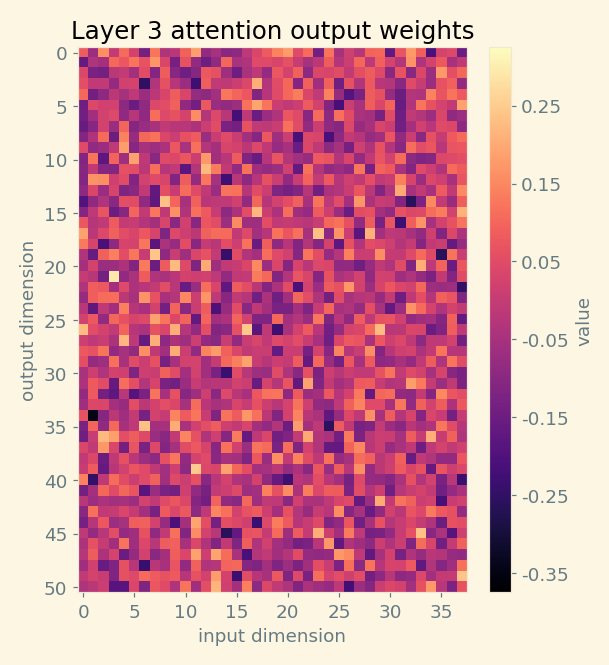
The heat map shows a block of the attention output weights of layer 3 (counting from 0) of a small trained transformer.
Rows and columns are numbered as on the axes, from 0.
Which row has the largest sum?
17
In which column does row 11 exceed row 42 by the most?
12
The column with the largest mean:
9
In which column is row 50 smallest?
26
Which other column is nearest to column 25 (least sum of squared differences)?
13
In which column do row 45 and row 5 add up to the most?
33
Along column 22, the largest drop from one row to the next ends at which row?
32
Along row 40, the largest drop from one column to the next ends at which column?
1
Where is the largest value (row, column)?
21, 3
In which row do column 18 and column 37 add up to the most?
5
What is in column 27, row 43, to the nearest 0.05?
-0.05
